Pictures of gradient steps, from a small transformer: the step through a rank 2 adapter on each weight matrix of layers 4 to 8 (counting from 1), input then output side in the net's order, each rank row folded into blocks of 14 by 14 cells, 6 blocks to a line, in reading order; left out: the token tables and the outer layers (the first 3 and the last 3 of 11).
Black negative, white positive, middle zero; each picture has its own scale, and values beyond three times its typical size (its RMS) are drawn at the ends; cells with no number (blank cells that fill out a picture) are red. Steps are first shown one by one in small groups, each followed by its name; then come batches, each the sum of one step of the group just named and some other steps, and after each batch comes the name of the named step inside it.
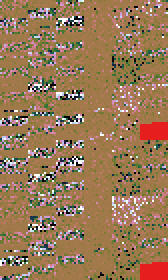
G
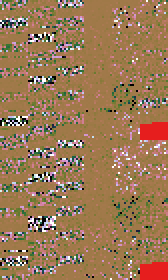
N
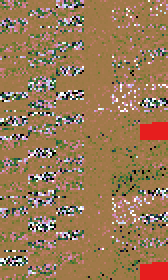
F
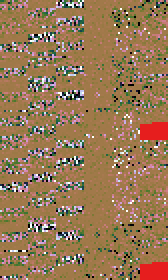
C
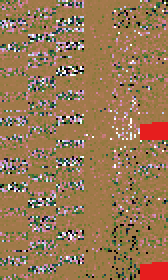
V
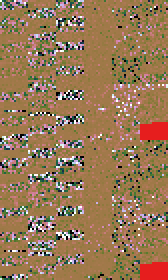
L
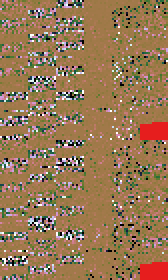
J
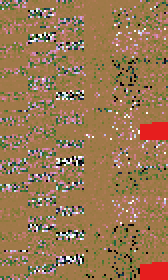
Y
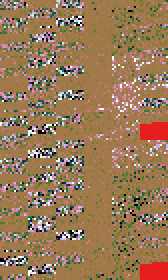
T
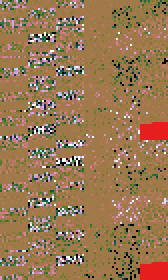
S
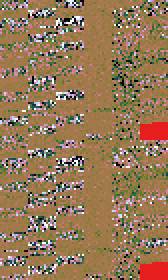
C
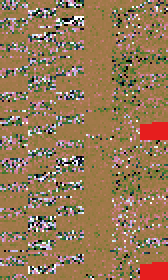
C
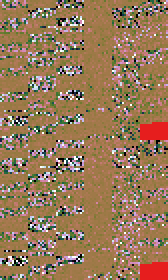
L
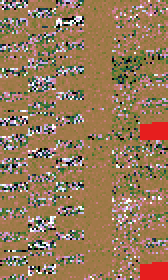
L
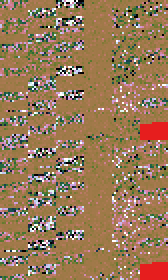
F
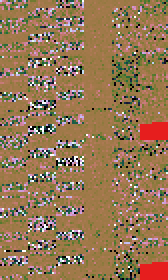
S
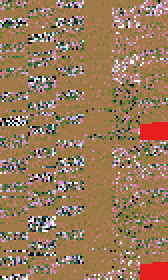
N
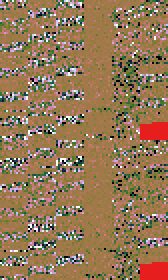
C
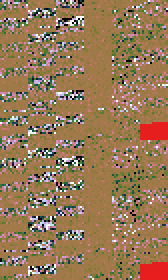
T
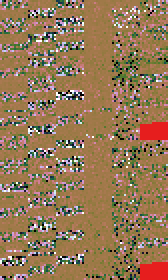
Y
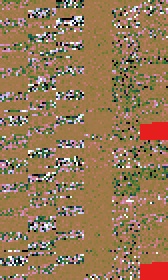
Y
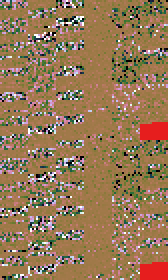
L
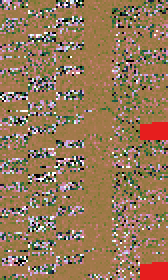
J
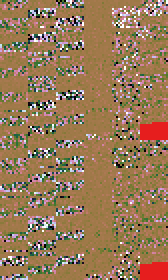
C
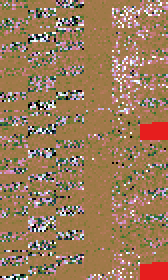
F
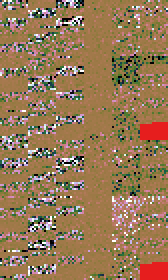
G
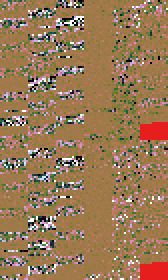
N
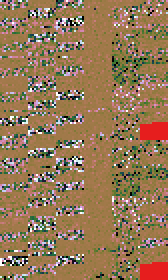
G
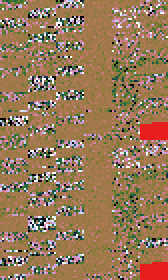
N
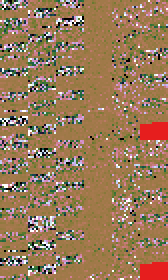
T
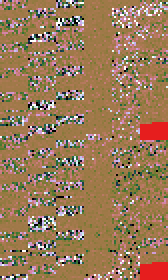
S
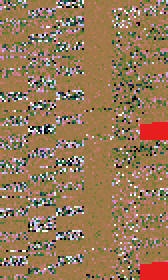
C
